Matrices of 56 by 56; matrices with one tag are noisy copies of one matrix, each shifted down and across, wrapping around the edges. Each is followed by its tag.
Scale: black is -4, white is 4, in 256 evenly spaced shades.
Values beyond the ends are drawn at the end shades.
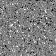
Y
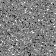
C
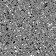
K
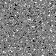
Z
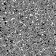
Z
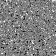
Y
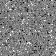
C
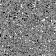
Y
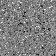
Z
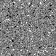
Z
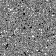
K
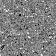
K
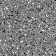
C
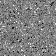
K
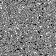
Z
